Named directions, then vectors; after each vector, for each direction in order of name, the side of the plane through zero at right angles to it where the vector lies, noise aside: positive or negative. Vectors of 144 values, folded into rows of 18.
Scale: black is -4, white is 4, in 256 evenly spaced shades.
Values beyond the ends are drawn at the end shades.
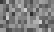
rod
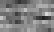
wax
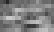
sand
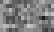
positive, negative, positive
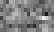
negative, positive, negative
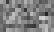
negative, positive, negative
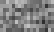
positive, negative, negative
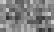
negative, negative, positive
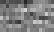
positive, positive, positive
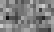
negative, negative, positive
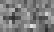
positive, negative, positive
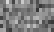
positive, negative, negative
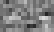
negative, positive, negative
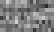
positive, negative, negative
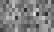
negative, positive, negative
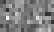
positive, positive, negative
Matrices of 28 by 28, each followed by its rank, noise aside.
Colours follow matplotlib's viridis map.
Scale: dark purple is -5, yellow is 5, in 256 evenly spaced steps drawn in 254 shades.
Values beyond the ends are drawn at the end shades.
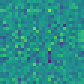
five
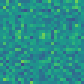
six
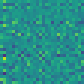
four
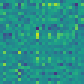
four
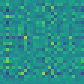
three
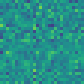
four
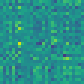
three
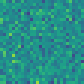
seven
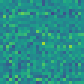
five
